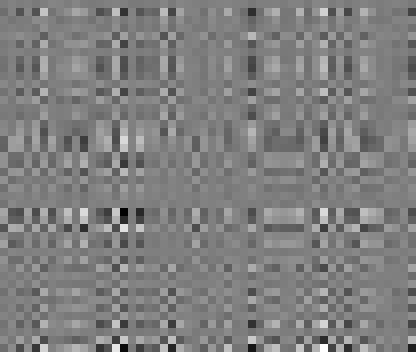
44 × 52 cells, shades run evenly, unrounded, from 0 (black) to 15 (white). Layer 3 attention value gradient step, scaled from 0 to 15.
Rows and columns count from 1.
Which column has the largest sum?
41
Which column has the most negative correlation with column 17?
8
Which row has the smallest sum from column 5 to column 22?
27
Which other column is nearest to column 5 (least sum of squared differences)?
13
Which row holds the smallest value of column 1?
29
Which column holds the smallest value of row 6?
16
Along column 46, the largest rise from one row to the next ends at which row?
44
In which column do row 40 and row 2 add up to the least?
32
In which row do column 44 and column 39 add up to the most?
43
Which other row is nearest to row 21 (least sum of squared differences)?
28
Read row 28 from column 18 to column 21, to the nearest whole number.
4 7 7 8
